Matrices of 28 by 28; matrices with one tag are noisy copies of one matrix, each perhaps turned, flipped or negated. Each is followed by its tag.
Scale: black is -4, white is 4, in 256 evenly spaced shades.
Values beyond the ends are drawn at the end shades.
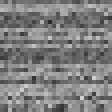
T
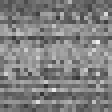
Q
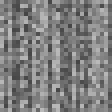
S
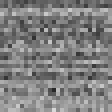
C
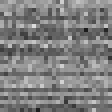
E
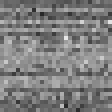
Q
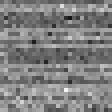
T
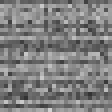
S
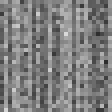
S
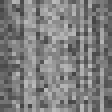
Q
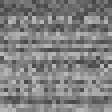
C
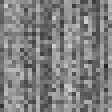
S
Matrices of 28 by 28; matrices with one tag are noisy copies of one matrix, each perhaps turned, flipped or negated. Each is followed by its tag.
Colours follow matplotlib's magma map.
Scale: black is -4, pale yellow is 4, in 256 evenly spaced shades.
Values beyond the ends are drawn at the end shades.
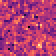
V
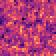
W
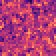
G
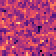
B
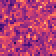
G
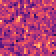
V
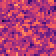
B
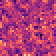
G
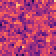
W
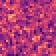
V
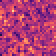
V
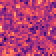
G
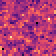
W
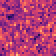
V
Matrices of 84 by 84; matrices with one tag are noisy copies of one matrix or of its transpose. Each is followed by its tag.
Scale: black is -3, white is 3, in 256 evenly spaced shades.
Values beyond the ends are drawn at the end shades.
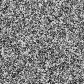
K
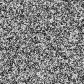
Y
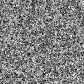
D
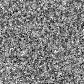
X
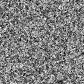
X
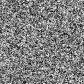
X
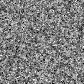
Y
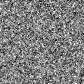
K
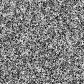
K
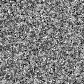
D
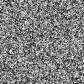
Y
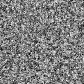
Y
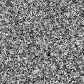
Y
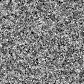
K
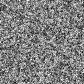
Y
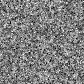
Y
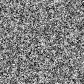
Y
